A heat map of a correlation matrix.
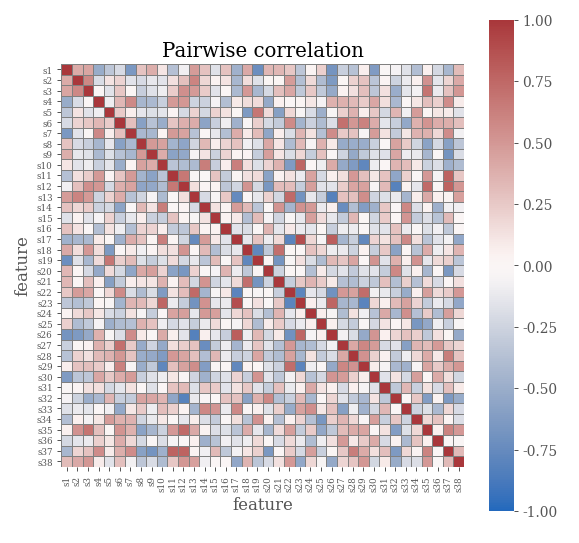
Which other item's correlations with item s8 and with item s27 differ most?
s6
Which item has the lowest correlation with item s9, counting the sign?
s37
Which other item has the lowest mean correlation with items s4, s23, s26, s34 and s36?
s1
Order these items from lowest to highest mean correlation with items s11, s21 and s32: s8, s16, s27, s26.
s27, s16, s8, s26
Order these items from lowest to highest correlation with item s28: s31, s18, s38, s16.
s18, s16, s31, s38
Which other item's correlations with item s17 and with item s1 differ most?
s26
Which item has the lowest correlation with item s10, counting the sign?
s29
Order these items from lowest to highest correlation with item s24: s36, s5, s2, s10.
s36, s5, s10, s2
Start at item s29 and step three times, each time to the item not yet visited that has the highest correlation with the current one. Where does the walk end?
s2
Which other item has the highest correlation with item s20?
s32
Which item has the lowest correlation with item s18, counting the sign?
s19
